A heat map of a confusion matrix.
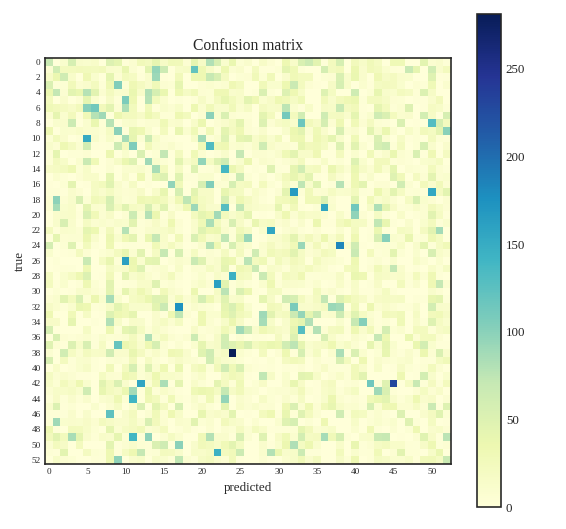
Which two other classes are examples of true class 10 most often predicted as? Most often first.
5, 20
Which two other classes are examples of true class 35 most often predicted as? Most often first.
33, 25
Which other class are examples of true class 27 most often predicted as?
45
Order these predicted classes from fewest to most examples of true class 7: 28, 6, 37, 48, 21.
48, 37, 28, 6, 21
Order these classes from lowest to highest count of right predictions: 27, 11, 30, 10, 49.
30, 49, 27, 10, 11
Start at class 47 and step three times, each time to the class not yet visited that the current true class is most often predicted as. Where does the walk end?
36
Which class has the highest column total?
23
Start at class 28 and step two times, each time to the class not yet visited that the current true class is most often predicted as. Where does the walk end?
38
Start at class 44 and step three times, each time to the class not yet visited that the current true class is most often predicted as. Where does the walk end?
43
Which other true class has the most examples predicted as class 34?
0
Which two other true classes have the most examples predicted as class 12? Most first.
42, 51
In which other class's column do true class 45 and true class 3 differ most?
9
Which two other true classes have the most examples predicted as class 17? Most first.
32, 50
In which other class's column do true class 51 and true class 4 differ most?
22
